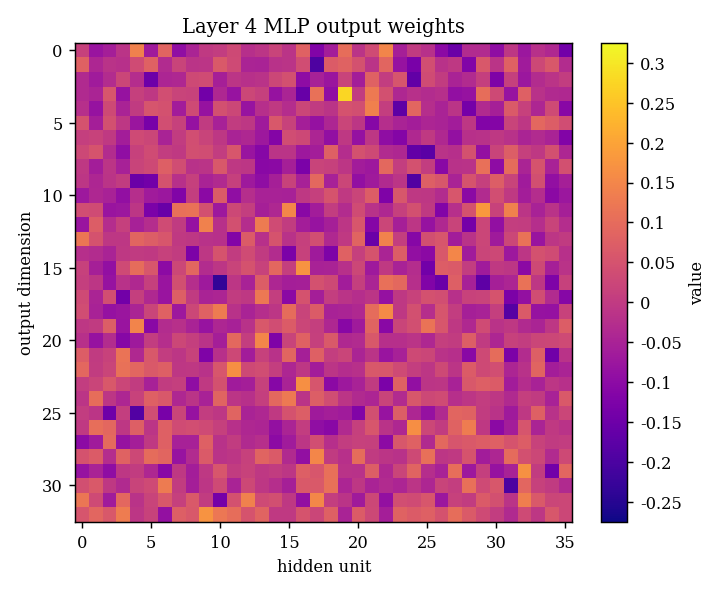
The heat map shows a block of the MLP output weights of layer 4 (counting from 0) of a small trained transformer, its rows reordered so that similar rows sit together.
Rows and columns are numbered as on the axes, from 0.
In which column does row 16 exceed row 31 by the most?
22
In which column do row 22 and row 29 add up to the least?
34
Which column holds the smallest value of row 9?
24
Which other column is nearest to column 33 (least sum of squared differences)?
11
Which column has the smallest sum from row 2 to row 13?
16
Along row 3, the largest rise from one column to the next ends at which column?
19
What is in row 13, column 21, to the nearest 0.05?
-0.15
